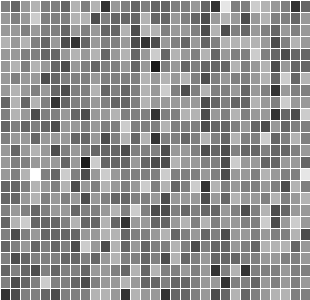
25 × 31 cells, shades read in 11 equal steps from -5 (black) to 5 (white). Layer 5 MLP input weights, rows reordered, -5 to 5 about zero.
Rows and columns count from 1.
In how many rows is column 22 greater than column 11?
7
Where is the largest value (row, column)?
15, 4
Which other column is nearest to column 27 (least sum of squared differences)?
3
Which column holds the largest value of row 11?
13
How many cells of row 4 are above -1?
21
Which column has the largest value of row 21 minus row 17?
9
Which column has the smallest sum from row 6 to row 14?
28
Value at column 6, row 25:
-2
